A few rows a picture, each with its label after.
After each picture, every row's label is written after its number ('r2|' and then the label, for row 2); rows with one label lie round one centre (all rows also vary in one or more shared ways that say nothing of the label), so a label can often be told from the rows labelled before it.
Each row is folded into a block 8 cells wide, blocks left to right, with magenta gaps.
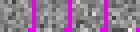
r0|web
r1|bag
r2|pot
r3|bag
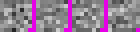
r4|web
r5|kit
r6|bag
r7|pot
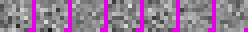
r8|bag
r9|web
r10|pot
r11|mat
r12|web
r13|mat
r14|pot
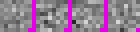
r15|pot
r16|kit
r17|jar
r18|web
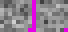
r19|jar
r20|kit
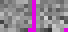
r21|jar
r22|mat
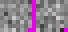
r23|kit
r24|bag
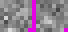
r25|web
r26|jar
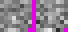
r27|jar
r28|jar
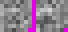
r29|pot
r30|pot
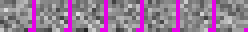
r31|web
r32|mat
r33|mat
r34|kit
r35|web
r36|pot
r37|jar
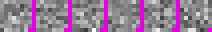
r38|jar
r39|mat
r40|bag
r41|jar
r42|bag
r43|web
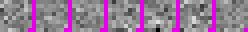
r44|web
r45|kit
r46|web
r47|kit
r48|jar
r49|jar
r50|bag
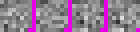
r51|bag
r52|jar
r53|kit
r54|kit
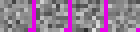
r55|web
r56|web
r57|bag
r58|kit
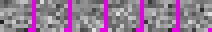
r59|jar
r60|jar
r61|kit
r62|bag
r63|jar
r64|web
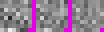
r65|web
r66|web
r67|web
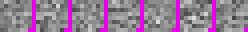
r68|bag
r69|mat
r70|mat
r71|mat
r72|jar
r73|kit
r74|bag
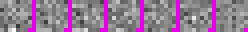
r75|bag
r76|kit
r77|kit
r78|web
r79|mat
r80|kit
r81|bag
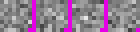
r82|jar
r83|bag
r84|kit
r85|jar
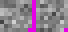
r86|jar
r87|pot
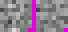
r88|mat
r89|mat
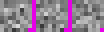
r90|web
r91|bag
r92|jar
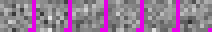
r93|web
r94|kit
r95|pot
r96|bag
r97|web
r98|pot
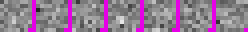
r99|jar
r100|mat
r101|kit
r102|jar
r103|bag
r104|web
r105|jar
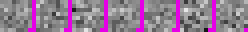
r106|web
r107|pot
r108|mat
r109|pot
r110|kit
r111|web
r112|pot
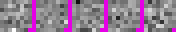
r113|mat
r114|jar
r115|kit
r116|web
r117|web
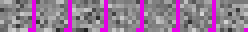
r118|bag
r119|jar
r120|pot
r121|kit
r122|jar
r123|pot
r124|web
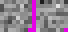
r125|mat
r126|kit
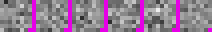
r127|kit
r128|mat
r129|web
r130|jar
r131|pot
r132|mat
